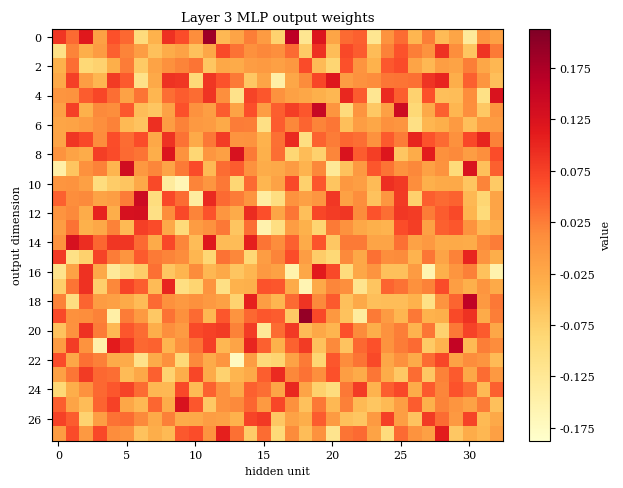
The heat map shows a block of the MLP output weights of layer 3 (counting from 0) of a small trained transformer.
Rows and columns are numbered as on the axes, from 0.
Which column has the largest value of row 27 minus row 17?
12
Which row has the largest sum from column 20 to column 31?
7
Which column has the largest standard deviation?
18
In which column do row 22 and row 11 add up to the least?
15
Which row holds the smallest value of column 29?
9
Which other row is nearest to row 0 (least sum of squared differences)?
14
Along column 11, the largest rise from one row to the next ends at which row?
3
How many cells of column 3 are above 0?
16
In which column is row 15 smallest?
1
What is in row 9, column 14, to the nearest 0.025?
0
